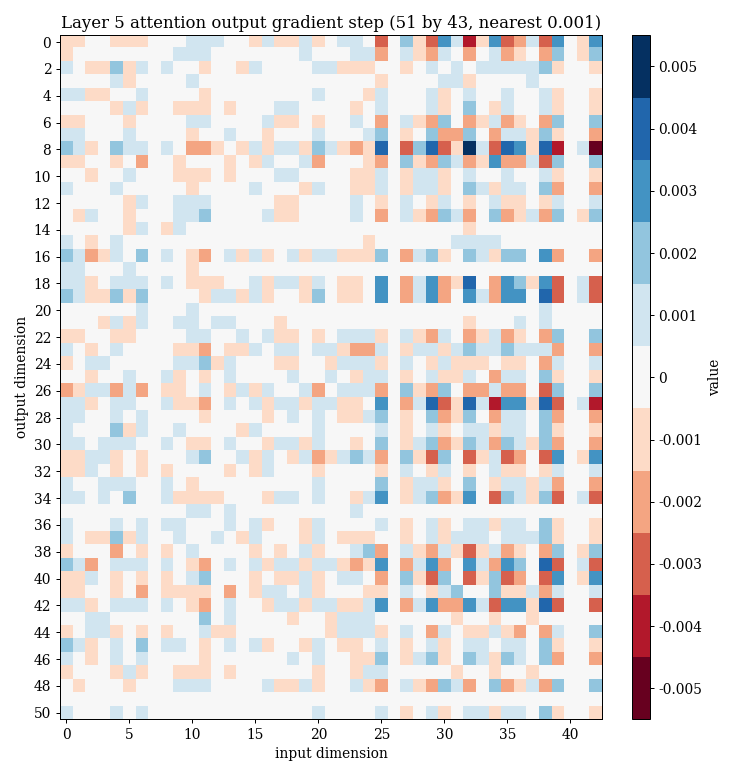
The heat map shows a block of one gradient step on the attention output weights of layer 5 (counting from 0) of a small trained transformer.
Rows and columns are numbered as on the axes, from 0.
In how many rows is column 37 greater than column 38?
17
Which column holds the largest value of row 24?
11
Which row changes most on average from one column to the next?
8
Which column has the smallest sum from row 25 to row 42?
34
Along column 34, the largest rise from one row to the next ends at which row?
9
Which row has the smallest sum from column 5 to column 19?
41
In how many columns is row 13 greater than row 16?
18
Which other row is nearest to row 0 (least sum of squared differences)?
40
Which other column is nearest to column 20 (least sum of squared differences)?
0
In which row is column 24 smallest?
23
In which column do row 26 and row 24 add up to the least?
38
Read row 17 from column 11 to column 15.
0 0 0 0 0
